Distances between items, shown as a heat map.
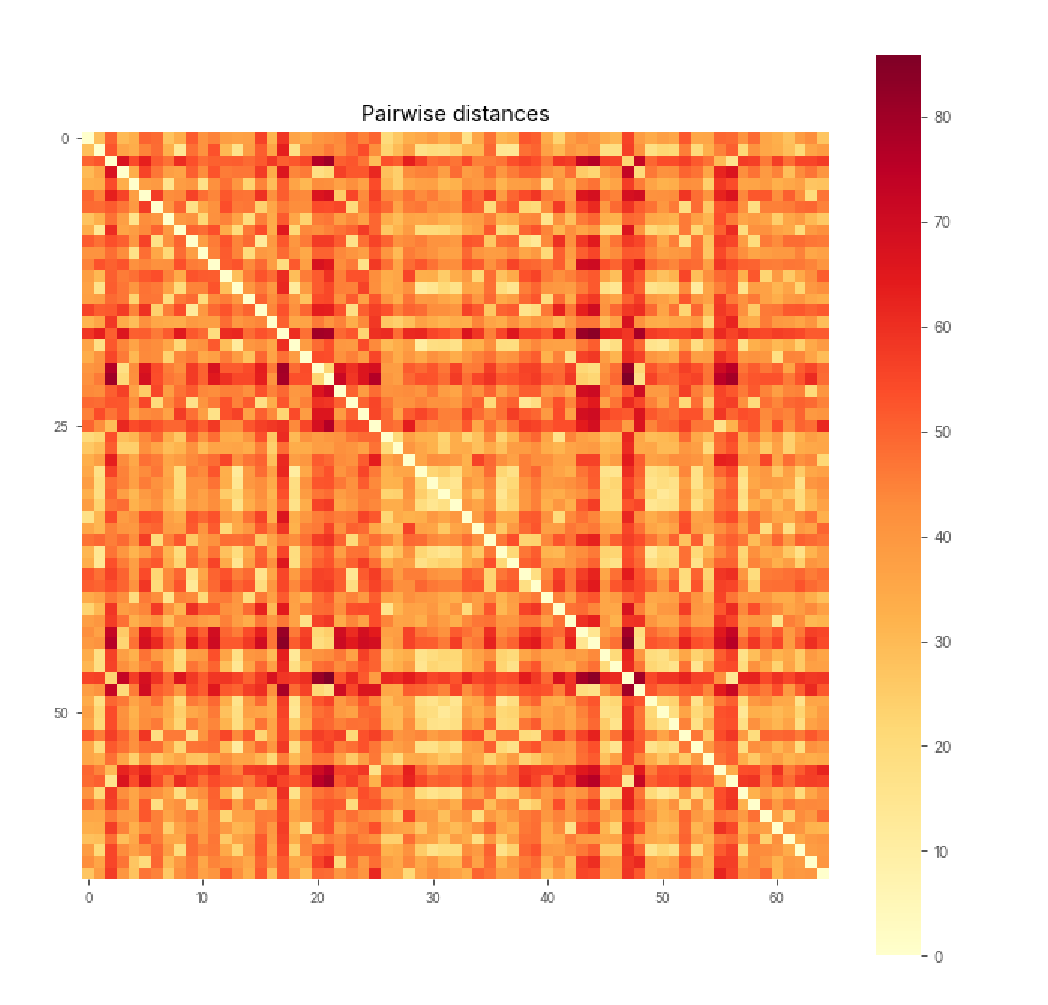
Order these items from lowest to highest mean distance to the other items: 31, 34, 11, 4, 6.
31, 4, 34, 6, 11
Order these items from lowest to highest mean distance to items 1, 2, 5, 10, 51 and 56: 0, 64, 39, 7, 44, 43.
7, 0, 64, 39, 43, 44
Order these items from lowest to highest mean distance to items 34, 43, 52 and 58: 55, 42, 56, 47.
42, 55, 56, 47
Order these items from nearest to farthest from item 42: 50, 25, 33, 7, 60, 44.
60, 7, 50, 33, 25, 44
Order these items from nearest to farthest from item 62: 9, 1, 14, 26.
1, 26, 14, 9
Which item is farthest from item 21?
47
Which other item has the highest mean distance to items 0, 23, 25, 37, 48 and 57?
17
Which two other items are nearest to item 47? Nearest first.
56, 2
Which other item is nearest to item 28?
64
